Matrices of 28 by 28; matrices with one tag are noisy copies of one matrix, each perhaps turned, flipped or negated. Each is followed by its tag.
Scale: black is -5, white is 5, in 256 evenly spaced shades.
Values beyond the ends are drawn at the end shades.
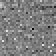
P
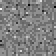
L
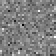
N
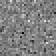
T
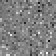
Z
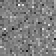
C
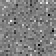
Z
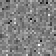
Z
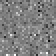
Z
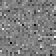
N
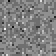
L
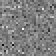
P
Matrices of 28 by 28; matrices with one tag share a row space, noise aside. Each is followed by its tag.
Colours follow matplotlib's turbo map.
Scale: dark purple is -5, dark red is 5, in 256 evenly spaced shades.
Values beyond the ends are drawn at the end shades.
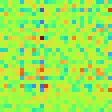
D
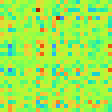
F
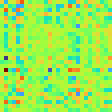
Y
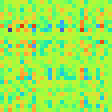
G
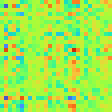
Y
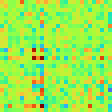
D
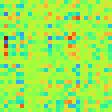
Y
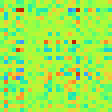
Y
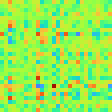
F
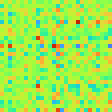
F
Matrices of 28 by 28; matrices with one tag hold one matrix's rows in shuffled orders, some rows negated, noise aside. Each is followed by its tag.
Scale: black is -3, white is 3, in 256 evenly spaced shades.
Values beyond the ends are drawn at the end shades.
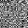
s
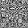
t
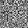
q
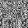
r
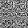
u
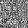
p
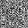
t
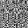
q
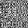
p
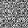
u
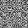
r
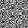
t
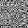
s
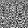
t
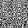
r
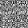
u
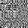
p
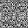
u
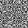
r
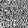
p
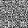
u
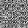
u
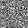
t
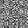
q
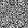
t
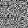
s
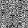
t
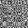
r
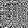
p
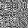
p
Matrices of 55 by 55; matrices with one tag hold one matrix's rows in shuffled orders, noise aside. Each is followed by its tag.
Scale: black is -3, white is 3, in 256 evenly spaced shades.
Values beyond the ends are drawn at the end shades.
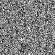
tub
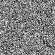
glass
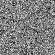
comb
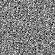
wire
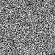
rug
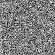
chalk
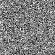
chalk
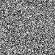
rug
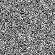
tub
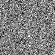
tub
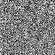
chalk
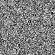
wire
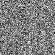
tub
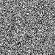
rug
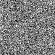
chalk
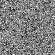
comb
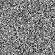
wire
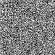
chalk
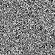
wire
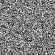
rug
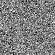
comb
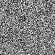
tub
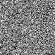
glass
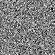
wire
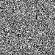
rug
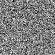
comb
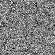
comb
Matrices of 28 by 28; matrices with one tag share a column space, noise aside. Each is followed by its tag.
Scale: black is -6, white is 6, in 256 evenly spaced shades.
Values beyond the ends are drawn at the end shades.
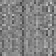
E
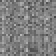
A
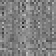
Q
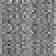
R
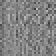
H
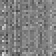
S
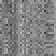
R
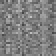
R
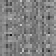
A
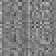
Q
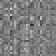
H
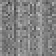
E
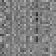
A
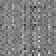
S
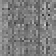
H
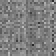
Q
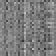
Q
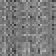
A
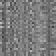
Q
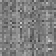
Q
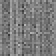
R
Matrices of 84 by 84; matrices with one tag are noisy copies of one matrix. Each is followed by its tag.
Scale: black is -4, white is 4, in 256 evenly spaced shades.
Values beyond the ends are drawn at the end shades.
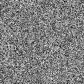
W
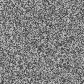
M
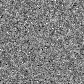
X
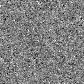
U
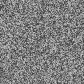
W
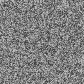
M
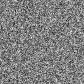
X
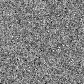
M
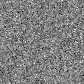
W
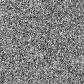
M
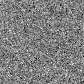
M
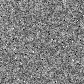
M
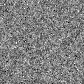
W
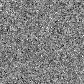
X
